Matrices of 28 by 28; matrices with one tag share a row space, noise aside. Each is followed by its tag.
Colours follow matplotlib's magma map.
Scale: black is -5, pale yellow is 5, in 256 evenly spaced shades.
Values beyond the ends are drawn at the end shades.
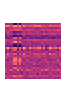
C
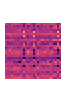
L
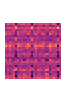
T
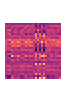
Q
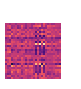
Q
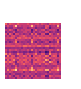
T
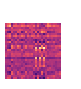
Q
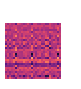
T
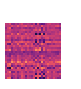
Q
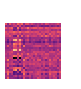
C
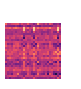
L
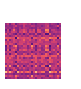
T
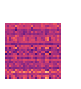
T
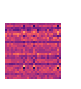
L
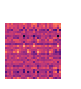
L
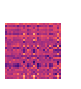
L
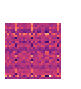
T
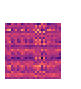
Q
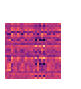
Q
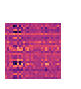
C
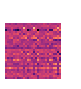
L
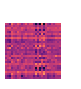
Q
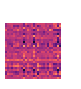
L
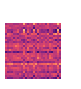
L
